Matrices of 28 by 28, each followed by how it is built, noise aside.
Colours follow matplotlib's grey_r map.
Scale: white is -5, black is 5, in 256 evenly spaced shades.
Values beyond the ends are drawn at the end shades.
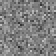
repeating rows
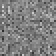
uneven columns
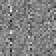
uneven columns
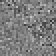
upper triangular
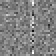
uneven columns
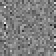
uneven columns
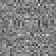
low rank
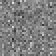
uneven columns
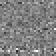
uneven rows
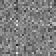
uneven columns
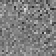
upper triangular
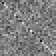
diagonal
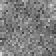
smooth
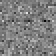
uneven rows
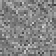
Toeplitz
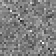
diagonal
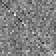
diagonal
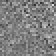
upper triangular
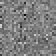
uneven columns
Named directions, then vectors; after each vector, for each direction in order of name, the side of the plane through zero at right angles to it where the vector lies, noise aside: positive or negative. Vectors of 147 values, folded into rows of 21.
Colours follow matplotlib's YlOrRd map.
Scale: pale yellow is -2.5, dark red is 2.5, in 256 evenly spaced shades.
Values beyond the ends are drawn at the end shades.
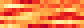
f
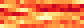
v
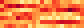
negative, positive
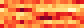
positive, negative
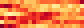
negative, negative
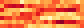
negative, positive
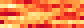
positive, positive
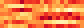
positive, negative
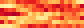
positive, positive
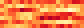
positive, negative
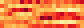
positive, negative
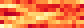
positive, positive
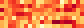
negative, positive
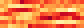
positive, negative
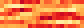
positive, negative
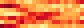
negative, negative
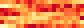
positive, positive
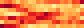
negative, negative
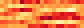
positive, negative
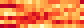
negative, negative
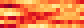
negative, negative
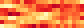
positive, positive
